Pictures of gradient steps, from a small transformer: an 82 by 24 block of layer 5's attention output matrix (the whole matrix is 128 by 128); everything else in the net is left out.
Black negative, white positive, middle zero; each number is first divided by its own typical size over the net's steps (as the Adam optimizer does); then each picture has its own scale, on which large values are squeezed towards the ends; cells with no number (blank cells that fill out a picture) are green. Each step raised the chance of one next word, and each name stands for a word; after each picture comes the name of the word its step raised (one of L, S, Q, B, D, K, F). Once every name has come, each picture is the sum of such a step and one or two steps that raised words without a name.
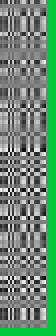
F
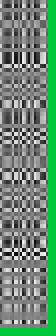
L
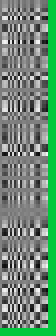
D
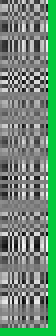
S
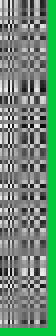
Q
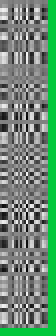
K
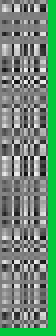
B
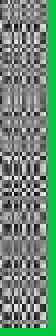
D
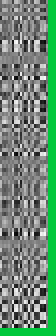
D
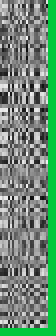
Q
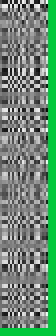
B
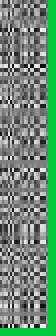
L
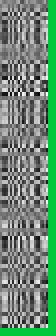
S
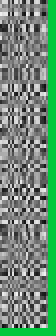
Q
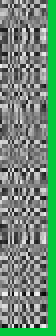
L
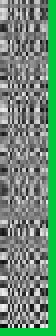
D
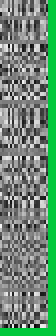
B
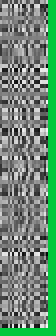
B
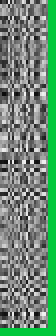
F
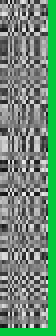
F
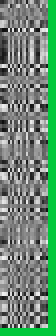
L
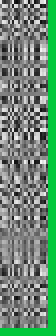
Q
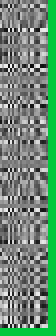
L
